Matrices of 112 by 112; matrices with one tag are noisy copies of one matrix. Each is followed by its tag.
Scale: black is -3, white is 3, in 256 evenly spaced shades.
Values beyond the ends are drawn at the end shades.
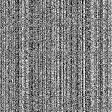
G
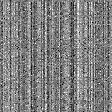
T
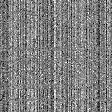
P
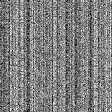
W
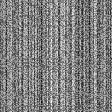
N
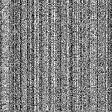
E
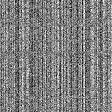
G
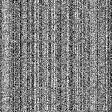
E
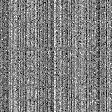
P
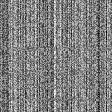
P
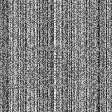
P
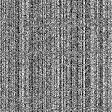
G
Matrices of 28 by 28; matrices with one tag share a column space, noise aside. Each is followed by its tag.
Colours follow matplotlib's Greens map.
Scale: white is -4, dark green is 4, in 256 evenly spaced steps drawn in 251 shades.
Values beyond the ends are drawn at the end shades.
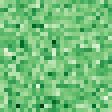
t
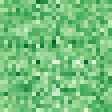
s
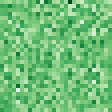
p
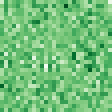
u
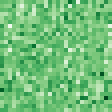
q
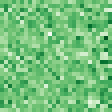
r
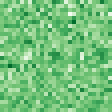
p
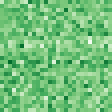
s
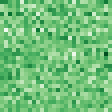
p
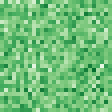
p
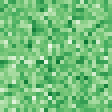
s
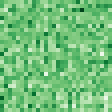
t
